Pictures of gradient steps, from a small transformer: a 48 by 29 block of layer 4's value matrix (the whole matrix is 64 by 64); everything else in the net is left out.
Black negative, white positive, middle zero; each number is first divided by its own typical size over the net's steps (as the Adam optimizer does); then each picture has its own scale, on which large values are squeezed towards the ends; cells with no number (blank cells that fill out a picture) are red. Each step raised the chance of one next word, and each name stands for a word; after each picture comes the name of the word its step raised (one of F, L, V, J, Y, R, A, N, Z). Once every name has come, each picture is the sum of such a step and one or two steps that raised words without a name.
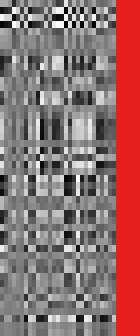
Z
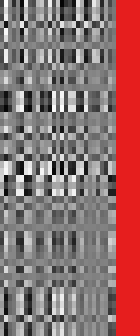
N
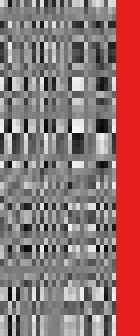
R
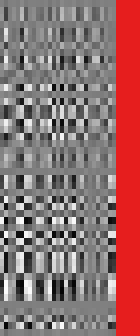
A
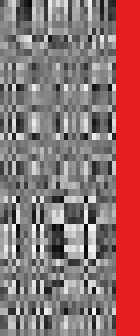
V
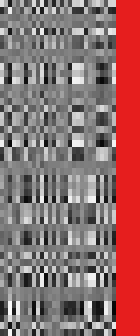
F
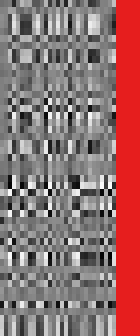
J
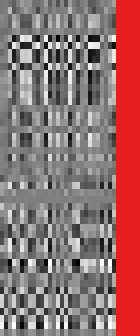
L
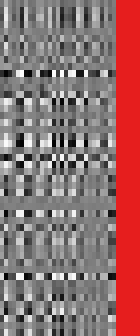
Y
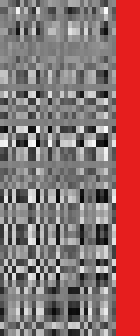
F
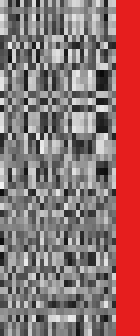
J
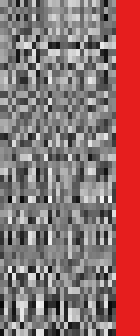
F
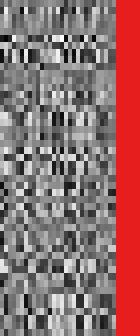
L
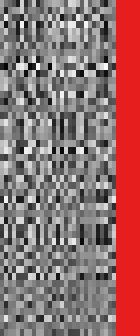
Z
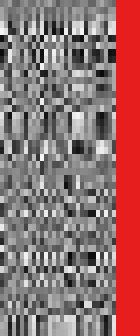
J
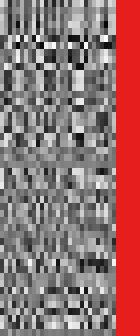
L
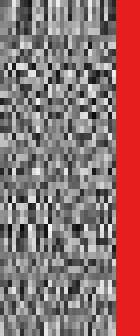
V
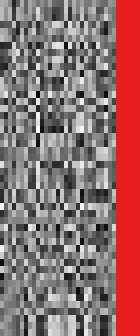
R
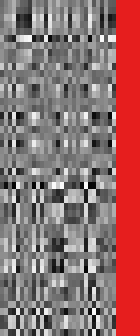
L
